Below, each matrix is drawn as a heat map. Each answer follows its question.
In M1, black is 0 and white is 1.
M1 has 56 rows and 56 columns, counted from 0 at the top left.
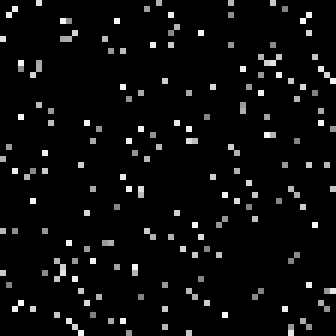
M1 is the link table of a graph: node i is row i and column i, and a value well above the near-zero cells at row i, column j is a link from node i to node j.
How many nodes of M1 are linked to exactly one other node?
2
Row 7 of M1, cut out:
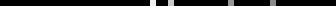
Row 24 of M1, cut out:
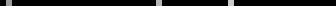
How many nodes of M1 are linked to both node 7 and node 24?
1
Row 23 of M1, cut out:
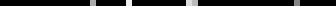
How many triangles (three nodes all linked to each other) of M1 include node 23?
3
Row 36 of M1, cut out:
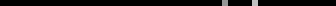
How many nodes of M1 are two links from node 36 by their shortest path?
3
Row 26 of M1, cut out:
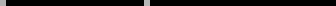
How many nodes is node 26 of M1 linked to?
2
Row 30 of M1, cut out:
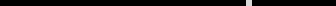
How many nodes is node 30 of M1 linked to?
1
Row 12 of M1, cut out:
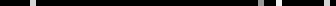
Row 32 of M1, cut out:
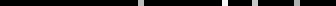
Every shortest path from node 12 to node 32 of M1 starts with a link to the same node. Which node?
node 43
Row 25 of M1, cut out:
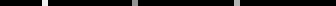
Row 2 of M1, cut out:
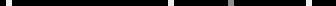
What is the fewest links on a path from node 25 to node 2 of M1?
3
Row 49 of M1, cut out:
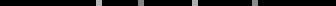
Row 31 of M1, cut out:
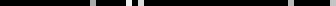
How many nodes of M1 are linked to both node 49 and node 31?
1
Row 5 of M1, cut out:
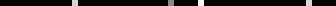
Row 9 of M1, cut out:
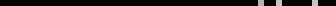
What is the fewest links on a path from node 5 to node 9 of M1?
3
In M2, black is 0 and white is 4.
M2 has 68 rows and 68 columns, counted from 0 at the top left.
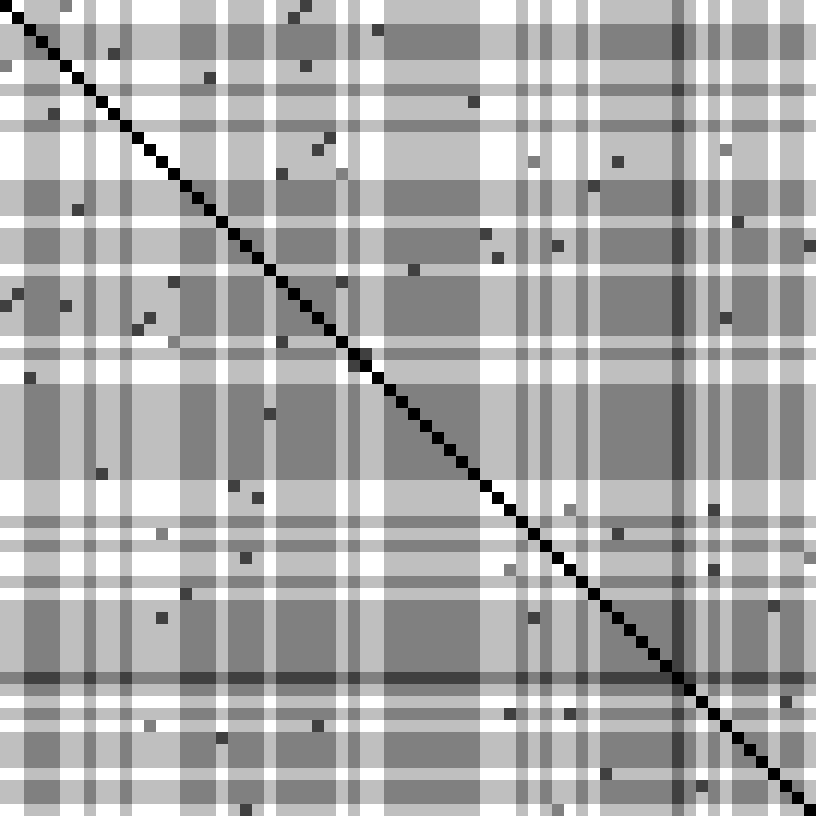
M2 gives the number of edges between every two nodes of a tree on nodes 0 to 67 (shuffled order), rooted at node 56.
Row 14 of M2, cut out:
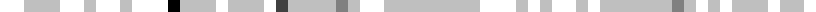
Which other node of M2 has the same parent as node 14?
28
